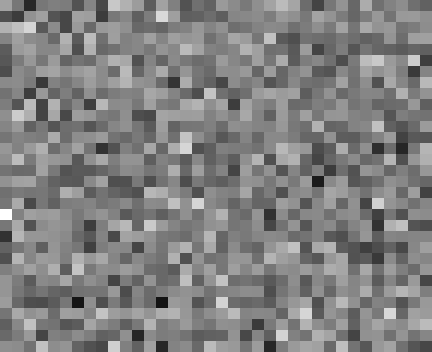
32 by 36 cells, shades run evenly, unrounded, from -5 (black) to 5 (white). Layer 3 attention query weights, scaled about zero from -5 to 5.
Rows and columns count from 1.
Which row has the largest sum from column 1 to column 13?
29
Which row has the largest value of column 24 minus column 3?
1
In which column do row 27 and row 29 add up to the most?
33
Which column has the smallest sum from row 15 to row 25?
32
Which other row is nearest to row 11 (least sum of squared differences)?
3
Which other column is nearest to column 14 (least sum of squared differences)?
21
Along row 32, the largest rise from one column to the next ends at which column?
10
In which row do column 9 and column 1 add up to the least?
2
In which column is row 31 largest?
24
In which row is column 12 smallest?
31
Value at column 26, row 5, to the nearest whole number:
1
